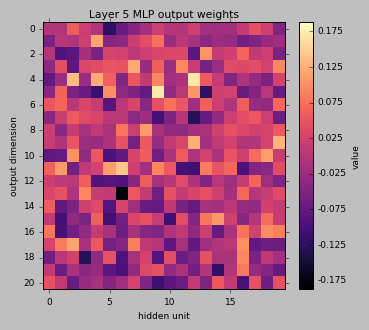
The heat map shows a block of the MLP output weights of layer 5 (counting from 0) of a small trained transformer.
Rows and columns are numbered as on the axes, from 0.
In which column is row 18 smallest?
3
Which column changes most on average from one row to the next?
13
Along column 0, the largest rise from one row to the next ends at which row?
11
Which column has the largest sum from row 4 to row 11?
2
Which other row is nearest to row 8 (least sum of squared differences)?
9
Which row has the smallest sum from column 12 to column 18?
1
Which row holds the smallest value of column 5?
0
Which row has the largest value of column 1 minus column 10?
17
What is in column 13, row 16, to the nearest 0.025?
0.025
